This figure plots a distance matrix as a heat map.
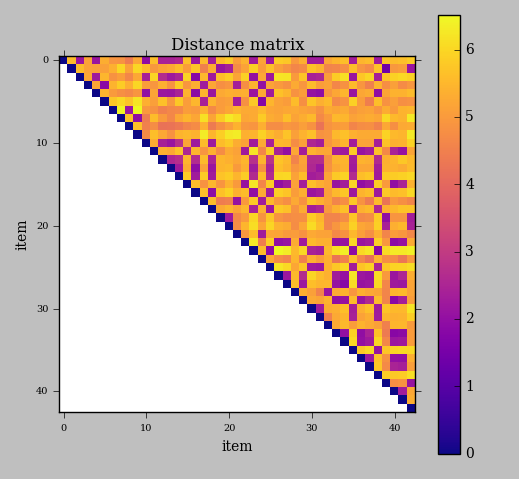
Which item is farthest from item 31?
42
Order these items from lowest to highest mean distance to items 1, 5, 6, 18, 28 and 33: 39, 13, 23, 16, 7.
39, 13, 16, 23, 7
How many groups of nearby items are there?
7
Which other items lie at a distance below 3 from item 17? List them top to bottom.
3, 5, 21, 24
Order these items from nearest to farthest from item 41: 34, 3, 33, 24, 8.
33, 34, 24, 3, 8
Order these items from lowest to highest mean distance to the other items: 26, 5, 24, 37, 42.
37, 26, 24, 5, 42
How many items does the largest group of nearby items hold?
15
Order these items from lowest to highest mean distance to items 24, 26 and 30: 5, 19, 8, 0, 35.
5, 0, 35, 8, 19
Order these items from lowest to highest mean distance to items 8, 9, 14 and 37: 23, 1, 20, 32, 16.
16, 23, 32, 1, 20
